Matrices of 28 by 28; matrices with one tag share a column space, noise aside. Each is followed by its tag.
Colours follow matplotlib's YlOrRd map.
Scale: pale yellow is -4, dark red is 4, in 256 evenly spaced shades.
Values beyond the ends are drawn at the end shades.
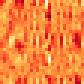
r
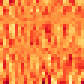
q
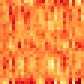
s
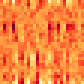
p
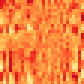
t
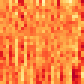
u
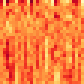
u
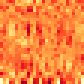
q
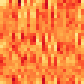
r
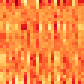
p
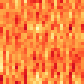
t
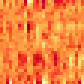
p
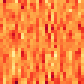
t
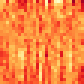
u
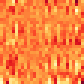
q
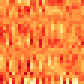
q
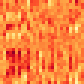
t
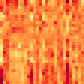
u
